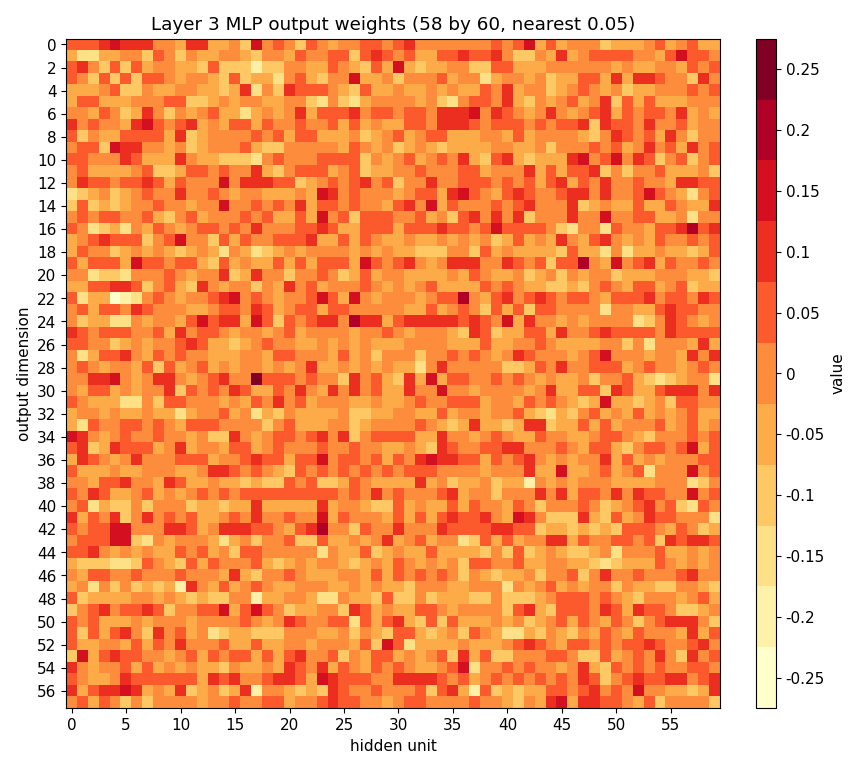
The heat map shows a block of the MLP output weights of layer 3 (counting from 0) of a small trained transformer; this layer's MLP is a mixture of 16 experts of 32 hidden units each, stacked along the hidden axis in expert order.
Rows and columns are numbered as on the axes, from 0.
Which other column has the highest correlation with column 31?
28
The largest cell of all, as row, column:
29, 17
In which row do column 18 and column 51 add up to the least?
18
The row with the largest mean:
55
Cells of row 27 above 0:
16
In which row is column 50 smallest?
44
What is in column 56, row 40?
-0.1
